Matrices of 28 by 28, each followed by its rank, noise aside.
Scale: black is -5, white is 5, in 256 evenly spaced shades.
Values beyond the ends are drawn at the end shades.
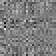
three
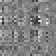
two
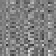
two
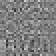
three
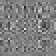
three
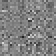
four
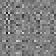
two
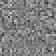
five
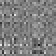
two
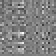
three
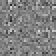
four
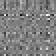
two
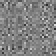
four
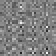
three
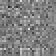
four
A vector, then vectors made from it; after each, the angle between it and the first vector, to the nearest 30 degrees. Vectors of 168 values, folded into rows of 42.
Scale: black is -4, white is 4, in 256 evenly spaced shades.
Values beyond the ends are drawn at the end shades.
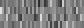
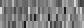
60 degrees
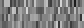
120 degrees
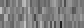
60 degrees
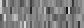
90 degrees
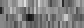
120 degrees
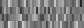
120 degrees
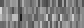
60 degrees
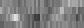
60 degrees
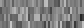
120 degrees
